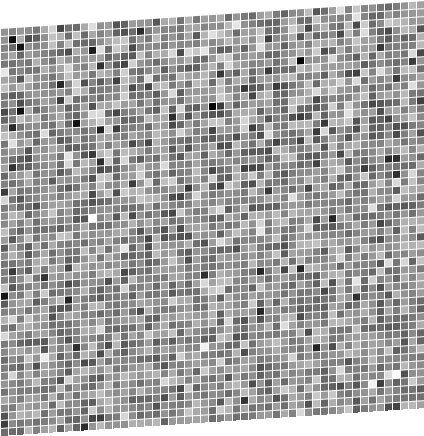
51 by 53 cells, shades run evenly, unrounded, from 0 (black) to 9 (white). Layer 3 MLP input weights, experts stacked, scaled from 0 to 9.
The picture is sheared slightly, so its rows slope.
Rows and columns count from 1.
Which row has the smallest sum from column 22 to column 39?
20
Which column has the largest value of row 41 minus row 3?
3
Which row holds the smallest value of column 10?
13
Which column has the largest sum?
37
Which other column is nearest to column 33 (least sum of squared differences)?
26
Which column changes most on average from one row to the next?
28
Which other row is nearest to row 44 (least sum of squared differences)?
24
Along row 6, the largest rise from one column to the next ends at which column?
17
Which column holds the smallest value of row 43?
40
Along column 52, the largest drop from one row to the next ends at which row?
8
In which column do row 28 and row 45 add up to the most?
39
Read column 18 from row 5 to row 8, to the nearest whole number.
7 5 4 4
